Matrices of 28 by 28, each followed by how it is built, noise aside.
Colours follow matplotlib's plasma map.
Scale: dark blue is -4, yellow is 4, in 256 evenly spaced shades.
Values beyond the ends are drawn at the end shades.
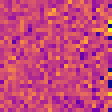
uneven columns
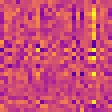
low rank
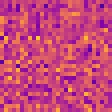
blocks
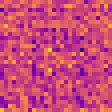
blocks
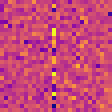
uneven columns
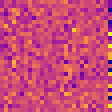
uneven columns
